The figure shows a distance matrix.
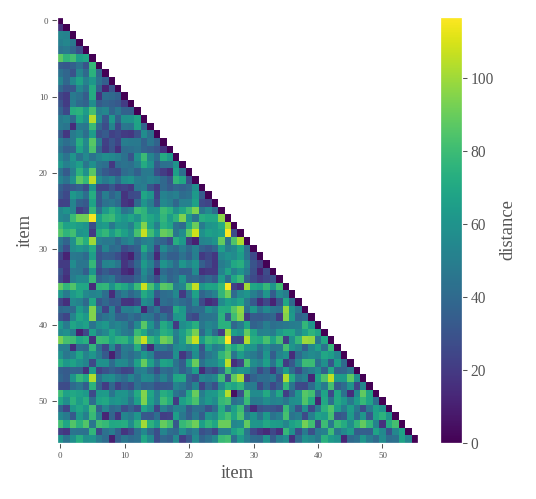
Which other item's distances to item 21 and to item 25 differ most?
29
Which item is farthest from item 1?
42
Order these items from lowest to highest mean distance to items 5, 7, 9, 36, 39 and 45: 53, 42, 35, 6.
6, 35, 42, 53
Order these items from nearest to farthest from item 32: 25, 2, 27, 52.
25, 2, 52, 27
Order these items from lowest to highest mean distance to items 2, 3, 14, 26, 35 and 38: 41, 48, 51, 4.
48, 4, 41, 51
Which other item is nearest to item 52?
7
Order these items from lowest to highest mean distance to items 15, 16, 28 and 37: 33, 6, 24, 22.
33, 22, 24, 6
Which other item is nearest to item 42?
5
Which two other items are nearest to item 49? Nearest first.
27, 45
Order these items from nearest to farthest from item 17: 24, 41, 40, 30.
30, 24, 40, 41
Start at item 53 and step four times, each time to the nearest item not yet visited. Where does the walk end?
11
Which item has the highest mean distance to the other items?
26
